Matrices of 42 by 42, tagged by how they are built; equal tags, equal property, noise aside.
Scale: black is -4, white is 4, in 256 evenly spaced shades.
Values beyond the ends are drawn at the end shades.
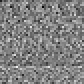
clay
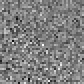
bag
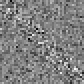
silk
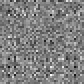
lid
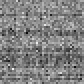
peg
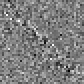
silk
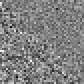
bag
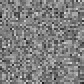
peg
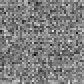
peg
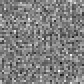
peg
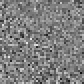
bag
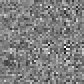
lid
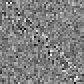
silk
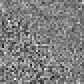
bag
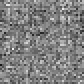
peg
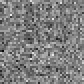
peg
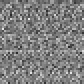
clay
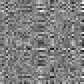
lid
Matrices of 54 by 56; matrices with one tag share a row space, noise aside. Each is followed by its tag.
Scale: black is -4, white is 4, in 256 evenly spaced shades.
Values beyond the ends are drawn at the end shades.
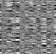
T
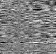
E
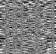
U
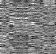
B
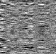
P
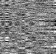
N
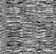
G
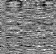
G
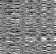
T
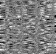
U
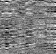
N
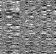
T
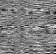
E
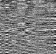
N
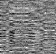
B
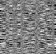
U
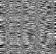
U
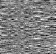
E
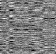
B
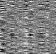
P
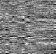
N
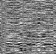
G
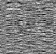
G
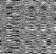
T
